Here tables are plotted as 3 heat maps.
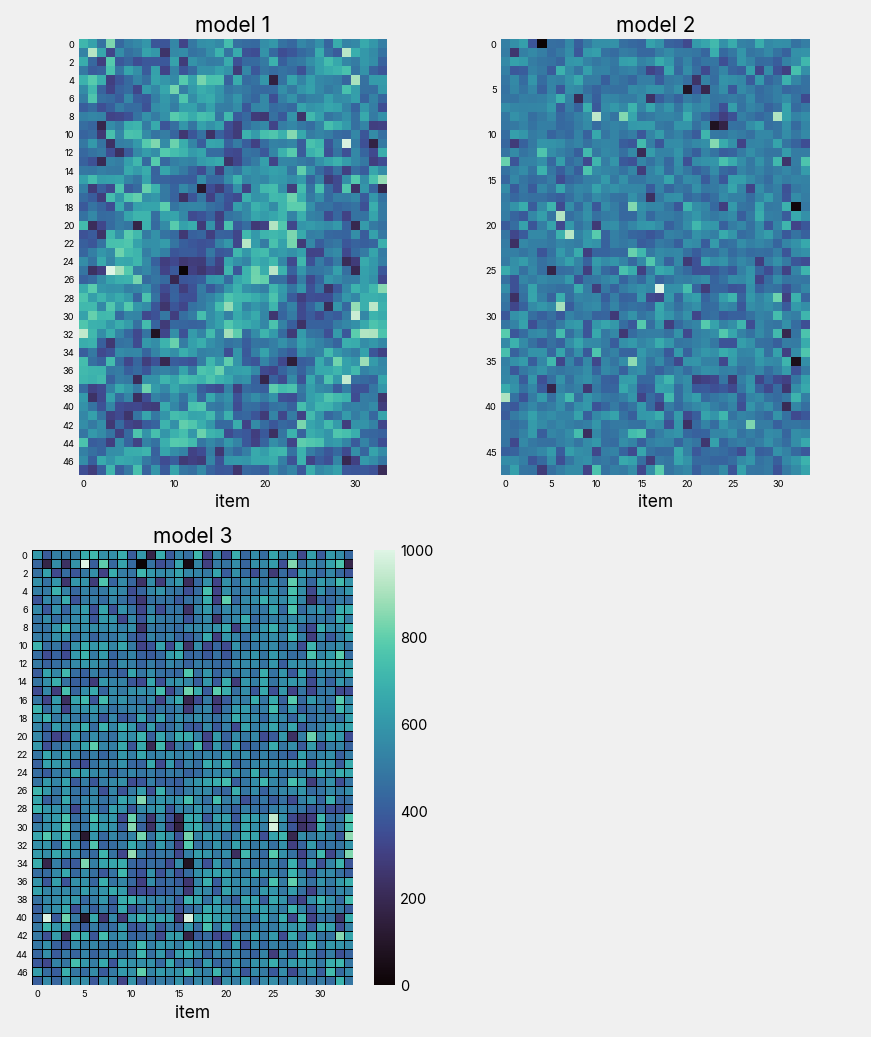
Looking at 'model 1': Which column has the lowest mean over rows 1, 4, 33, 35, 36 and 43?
21
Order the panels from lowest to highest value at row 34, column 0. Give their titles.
model 1, model 3, model 2
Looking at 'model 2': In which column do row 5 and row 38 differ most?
20
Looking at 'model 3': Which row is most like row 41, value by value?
23
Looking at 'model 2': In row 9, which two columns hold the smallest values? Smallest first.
23, 24
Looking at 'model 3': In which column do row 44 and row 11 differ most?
32
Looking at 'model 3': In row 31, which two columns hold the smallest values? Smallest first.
5, 27
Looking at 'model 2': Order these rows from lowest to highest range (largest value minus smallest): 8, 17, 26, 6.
26, 17, 6, 8
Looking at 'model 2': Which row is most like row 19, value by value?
29
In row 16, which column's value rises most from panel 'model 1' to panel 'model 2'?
13
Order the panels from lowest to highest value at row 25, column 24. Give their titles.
model 2, model 1, model 3
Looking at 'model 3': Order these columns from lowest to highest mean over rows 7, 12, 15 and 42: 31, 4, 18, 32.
18, 31, 4, 32
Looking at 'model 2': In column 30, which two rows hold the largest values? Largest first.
8, 28
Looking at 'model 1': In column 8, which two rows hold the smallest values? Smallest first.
32, 40
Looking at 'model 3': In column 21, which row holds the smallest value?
33
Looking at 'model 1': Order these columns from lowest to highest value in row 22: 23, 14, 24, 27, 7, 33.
24, 14, 27, 7, 33, 23
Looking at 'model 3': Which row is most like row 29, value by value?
30
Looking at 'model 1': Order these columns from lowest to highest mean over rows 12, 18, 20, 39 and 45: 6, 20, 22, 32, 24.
6, 20, 32, 24, 22
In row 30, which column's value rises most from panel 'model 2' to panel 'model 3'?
25
